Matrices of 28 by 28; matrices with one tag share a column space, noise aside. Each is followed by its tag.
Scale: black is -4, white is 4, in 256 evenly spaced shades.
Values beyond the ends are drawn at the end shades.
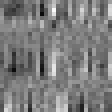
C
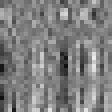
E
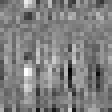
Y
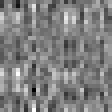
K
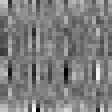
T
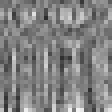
E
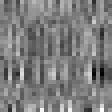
T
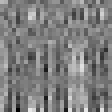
E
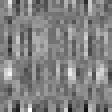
T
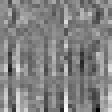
E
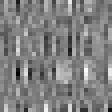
T
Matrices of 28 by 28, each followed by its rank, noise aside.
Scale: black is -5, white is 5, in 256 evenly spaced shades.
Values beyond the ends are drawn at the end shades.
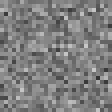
eight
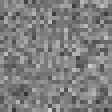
eight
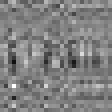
three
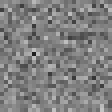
eight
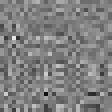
three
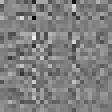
three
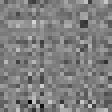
four
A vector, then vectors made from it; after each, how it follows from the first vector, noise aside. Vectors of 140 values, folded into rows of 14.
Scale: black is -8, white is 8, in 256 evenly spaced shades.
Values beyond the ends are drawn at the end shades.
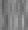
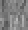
copied.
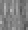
reversed.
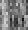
negated, scaled up.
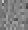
sign-scrambled.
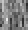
negated, scaled up.
